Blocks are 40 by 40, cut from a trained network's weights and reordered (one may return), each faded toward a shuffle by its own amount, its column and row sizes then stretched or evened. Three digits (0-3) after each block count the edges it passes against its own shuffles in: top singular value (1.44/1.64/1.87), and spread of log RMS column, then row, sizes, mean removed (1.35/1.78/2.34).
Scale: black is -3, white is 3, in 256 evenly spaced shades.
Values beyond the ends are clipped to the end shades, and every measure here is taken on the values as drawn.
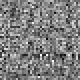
3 0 1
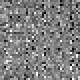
1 3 1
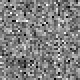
0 0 0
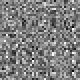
3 2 0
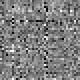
1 2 1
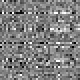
3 0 3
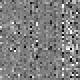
0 3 1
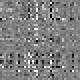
3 3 3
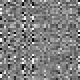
3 3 0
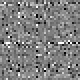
1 1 2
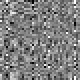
2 2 1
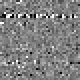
2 0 2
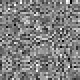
3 1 1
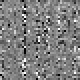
0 3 0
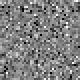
0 0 0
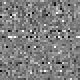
0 0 2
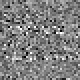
0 0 2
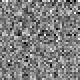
2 0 1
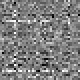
3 2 2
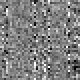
1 3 0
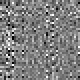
1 3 0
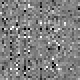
1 3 0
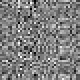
3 1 1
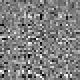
3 2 2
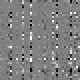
2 3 2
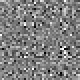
1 1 2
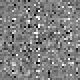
0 2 1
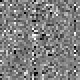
0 2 1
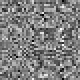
3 1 0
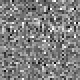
0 1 2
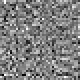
3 2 1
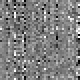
1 3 1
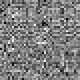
2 1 0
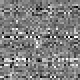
3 0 3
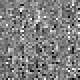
0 2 1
